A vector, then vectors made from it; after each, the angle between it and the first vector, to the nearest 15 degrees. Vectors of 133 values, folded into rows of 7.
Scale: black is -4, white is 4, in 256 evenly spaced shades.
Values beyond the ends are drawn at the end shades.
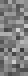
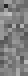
90 degrees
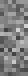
15 degrees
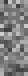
45 degrees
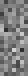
45 degrees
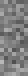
165 degrees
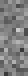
60 degrees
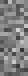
15 degrees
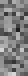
135 degrees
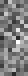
45 degrees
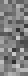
165 degrees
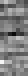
105 degrees
